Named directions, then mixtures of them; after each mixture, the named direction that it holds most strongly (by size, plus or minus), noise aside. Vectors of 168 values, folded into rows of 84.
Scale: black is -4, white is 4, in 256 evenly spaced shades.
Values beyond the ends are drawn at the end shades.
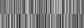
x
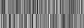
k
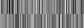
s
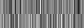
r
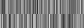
k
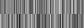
x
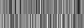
r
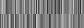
k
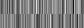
s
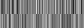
s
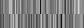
r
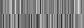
r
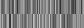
k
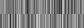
x
